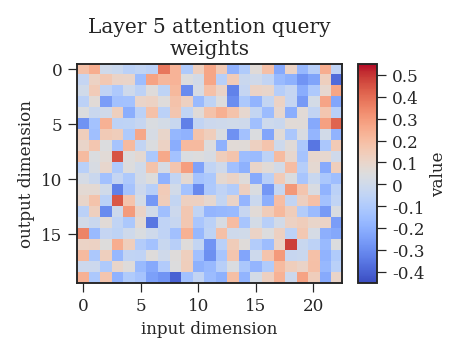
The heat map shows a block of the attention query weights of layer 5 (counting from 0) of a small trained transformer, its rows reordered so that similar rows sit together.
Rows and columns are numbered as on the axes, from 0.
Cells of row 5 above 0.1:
3
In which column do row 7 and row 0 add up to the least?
20
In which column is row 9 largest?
9
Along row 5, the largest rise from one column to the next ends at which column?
21
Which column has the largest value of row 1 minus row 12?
6
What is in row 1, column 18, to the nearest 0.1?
-0.2
